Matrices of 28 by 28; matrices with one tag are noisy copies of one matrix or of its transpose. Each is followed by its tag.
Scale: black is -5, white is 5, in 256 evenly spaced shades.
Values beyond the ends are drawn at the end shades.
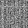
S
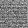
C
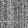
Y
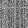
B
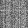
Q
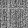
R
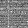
R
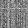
R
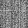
Q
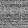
Y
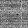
Y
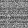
B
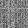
R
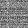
B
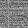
R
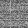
Q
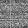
Q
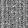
S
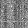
Y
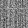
R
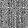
B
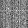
Q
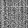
S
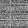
Q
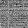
R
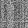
Y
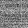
Y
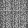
Q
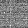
Q
